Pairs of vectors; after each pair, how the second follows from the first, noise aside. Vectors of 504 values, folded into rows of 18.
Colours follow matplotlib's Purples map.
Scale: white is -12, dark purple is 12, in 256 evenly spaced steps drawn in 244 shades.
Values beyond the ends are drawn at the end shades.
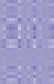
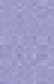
reversed, shrunk.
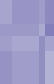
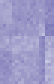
copied.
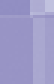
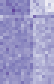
scaled up.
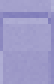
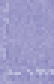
wrapped around, negated, partly zeroed.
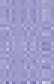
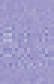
reversed, negated, partly zeroed.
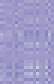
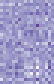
scaled up.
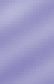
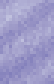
copied.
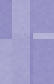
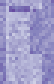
wrapped around, negated, scaled up.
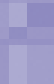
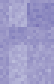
copied.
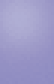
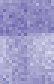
wrapped around, scaled up.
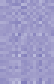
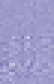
wrapped around, negated, partly zeroed.
